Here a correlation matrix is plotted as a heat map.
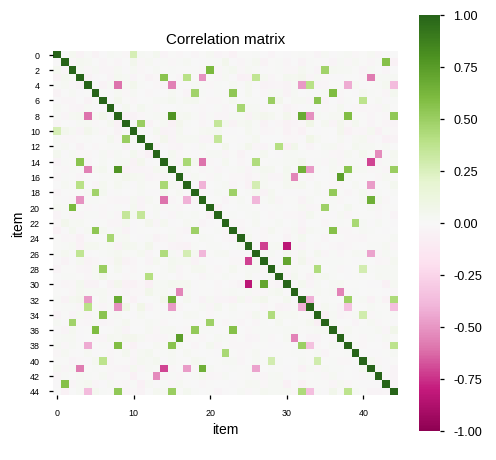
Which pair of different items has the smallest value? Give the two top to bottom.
25, 30
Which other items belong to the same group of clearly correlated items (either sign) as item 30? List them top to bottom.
25, 27
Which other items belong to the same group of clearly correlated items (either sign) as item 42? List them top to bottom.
13
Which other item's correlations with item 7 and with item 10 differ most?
24
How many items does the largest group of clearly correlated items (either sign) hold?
7
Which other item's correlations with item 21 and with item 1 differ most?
43
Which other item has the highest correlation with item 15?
8
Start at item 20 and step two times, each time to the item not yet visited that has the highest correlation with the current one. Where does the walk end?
35
